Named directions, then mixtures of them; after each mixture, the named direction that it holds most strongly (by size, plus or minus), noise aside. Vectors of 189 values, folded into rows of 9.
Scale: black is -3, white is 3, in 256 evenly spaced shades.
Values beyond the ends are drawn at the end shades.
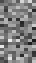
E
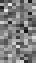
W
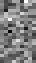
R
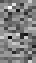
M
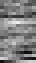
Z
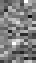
R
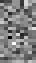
M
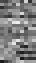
Z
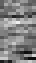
Z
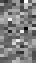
R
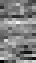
Z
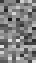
E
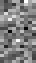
R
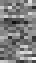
Z
